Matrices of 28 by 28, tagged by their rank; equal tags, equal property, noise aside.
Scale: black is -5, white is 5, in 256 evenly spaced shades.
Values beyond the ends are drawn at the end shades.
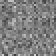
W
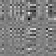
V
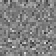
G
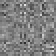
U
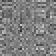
W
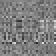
U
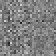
G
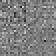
W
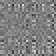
V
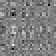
U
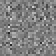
G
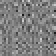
U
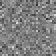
G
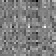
U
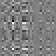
V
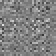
W
